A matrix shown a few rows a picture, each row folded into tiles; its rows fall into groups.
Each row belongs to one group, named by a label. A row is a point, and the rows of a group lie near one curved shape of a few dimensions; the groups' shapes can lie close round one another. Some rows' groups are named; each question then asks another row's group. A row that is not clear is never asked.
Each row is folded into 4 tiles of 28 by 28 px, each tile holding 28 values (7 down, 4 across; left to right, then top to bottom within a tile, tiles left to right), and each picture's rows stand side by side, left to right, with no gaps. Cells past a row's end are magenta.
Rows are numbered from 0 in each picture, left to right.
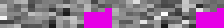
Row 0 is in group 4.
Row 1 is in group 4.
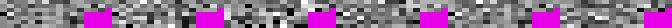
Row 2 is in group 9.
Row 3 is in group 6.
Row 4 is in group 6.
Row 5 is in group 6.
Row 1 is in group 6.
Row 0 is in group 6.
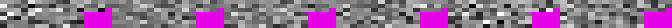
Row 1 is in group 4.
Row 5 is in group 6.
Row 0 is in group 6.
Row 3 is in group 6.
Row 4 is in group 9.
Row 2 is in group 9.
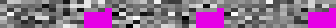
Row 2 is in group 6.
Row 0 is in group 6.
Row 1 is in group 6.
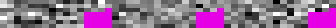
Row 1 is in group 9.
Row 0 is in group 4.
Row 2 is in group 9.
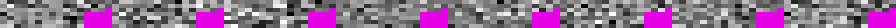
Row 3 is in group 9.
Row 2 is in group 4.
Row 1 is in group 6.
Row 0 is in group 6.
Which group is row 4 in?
9
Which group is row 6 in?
4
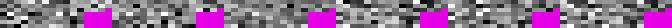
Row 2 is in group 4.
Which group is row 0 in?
6
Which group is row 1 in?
9
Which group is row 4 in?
6
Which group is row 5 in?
6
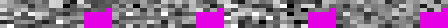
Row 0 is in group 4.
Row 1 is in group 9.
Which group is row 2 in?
4
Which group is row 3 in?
9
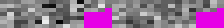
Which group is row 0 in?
4
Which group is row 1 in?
4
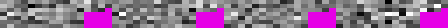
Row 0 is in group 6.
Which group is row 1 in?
6
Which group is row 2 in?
9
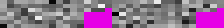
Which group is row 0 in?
9
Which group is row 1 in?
6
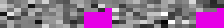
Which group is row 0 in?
6
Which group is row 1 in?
4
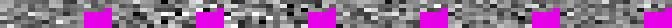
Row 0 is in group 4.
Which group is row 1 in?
9
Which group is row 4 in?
6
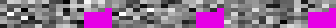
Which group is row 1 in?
6
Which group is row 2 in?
4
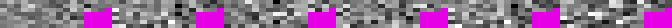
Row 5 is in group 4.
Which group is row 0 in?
4
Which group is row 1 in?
4
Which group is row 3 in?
6
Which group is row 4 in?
4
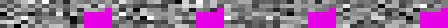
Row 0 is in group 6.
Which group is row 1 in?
6
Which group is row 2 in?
4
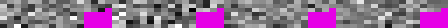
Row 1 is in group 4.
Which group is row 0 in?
9
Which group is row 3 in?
4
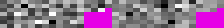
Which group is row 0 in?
9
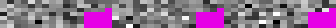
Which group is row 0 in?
6
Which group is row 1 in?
9
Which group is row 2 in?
9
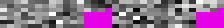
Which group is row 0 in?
4
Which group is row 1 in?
6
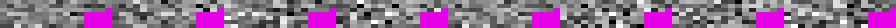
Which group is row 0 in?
9
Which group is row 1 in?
9
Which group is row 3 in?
9
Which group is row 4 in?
9
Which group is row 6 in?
6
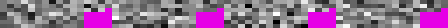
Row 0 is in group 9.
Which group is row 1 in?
4
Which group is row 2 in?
9
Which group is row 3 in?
6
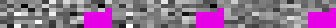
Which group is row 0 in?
9
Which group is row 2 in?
4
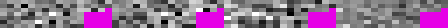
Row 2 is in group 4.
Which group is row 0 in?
9
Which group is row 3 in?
4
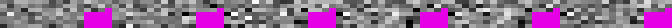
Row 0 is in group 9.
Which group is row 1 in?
9
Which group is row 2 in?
6
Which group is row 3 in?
6
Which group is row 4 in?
6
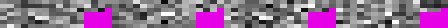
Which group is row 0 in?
6
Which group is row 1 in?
9
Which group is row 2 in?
6
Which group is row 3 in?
4
